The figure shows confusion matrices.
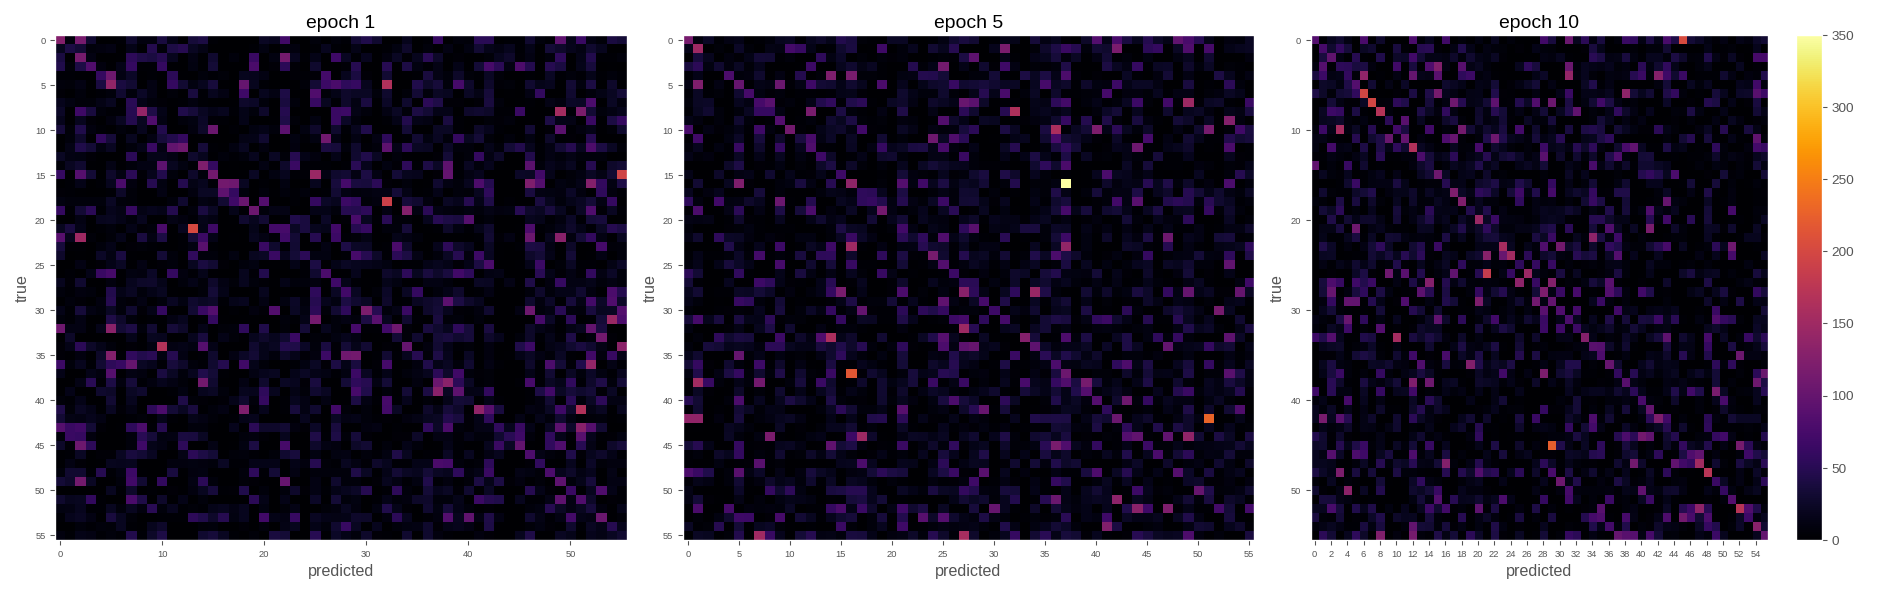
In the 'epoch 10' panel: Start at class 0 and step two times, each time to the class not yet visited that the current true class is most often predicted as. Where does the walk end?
29
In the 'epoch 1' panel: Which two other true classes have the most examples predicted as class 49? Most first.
8, 22
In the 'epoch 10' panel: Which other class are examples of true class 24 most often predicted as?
21
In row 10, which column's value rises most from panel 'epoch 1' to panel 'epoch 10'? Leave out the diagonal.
3
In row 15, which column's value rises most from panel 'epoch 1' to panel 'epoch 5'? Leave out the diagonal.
41
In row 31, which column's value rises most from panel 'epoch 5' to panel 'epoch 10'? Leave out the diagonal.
4
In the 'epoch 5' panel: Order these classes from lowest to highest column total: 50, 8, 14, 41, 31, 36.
50, 8, 41, 31, 14, 36
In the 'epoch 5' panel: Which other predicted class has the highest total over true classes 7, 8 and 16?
37
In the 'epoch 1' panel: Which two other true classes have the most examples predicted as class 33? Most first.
32, 23
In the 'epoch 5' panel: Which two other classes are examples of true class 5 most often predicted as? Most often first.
1, 9
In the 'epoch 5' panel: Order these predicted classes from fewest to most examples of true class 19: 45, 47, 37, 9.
47, 45, 9, 37
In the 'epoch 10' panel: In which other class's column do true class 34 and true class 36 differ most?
19
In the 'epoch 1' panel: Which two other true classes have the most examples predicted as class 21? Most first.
30, 24
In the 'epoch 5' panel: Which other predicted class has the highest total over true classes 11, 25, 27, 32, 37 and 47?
16
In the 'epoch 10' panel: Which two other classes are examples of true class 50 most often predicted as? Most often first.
4, 40
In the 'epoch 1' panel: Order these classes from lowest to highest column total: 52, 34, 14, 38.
34, 14, 38, 52
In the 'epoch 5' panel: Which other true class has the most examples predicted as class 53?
9
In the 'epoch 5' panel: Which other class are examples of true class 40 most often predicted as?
43
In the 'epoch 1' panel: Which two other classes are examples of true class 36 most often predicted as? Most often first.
52, 7
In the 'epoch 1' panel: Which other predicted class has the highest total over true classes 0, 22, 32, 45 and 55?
2
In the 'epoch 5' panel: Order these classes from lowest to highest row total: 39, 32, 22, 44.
32, 39, 22, 44
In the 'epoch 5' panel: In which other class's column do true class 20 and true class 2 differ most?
28
